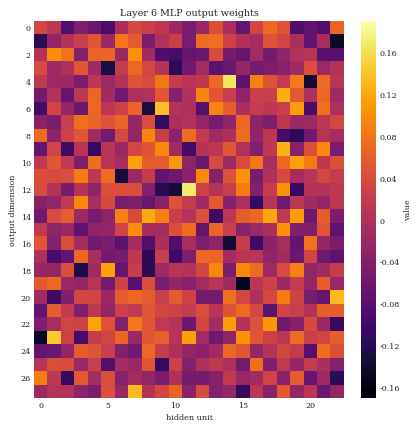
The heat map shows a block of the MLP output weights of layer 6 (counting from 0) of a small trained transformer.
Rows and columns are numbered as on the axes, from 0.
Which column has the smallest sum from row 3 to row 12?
10
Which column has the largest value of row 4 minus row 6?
8
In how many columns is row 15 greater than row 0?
14
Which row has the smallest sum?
16
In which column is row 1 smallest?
22
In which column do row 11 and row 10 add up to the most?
15
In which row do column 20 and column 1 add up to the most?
23
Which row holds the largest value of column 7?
27
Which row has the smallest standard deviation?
21
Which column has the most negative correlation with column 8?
13
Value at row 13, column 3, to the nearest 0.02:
0.1
